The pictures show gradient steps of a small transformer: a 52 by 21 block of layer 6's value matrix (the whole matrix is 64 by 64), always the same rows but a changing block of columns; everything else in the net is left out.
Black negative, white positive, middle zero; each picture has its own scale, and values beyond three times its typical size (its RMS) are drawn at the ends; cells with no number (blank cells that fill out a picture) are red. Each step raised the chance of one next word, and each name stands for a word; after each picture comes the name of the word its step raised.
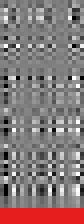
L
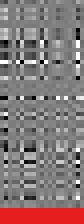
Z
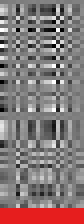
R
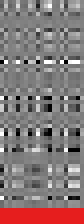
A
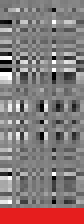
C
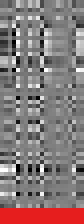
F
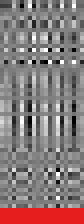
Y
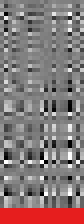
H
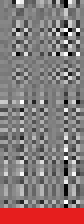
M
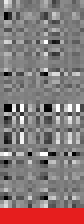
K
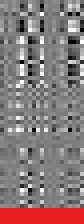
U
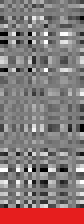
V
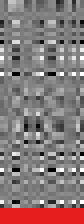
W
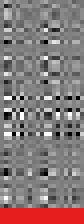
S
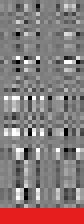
A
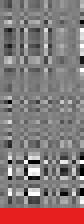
F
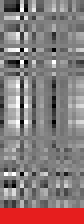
Y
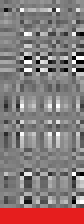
C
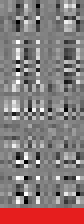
H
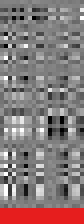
L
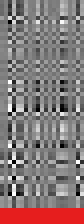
H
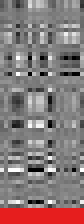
W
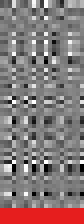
F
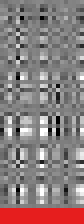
L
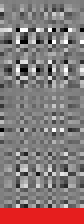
U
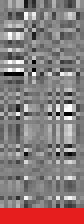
K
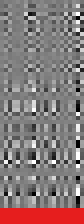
H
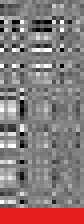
R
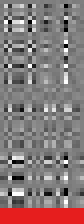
R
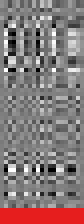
F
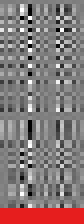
R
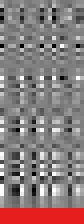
L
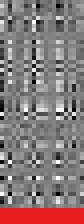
H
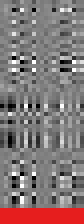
C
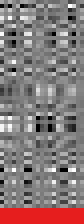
V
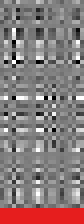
Z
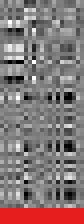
Z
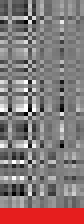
H
